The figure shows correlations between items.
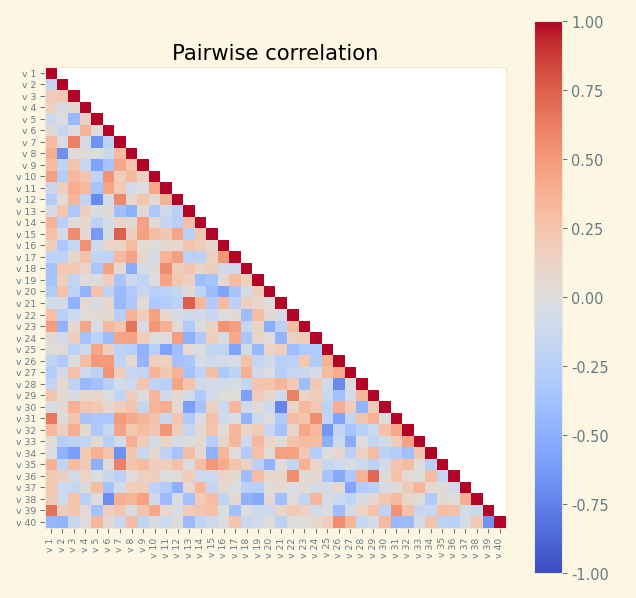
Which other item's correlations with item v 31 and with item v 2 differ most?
v 8
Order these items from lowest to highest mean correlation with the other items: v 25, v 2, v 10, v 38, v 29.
v 25, v 2, v 38, v 29, v 10
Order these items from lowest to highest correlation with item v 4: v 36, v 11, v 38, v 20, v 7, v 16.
v 20, v 38, v 7, v 36, v 11, v 16
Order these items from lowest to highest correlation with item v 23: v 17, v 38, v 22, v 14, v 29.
v 38, v 14, v 29, v 22, v 17
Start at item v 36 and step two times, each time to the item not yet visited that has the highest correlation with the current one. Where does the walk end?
v 22
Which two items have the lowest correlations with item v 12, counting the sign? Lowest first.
v 5, v 37
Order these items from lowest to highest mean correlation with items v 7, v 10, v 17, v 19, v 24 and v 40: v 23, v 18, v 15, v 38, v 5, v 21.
v 21, v 5, v 18, v 38, v 15, v 23
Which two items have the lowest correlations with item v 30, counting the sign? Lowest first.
v 21, v 13
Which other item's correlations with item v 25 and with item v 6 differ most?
v 11
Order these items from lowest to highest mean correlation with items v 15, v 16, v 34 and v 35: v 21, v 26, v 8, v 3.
v 26, v 3, v 21, v 8
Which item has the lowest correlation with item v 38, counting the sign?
v 6
